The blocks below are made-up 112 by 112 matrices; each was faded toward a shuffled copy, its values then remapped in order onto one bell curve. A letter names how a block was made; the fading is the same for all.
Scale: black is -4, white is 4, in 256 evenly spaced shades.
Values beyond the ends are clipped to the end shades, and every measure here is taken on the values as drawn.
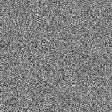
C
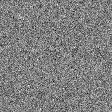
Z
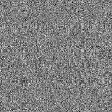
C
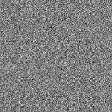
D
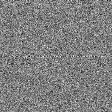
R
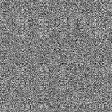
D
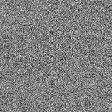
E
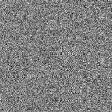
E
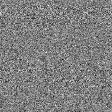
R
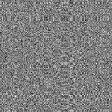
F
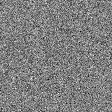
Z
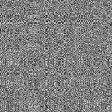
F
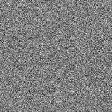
E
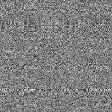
C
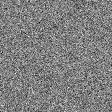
Z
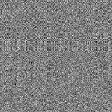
F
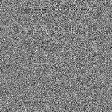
C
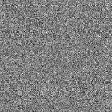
C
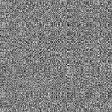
F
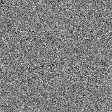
R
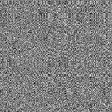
F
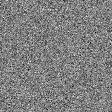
Z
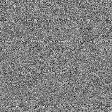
R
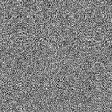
D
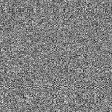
C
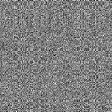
F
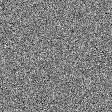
Z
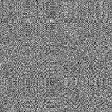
F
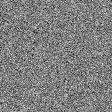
Z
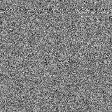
R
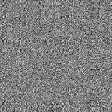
D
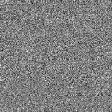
C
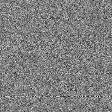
R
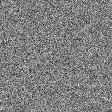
Z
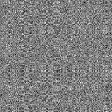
F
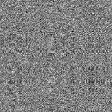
D
